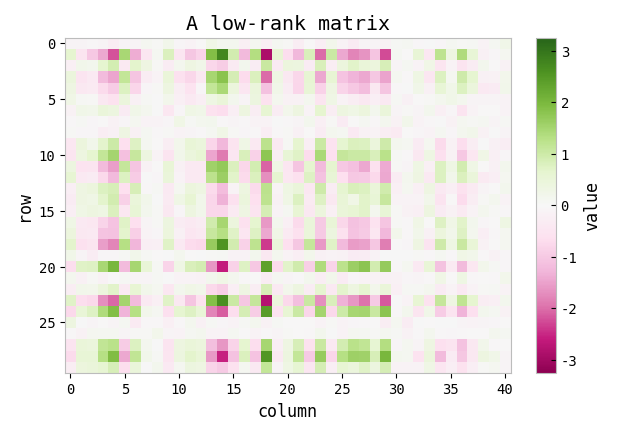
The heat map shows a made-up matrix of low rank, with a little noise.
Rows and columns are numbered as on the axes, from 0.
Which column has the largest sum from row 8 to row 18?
14
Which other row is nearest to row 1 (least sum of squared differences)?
23
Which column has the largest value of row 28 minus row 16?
18
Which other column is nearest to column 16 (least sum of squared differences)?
28
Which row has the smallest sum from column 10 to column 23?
1
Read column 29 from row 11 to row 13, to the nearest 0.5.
-1.5 -1.5 1
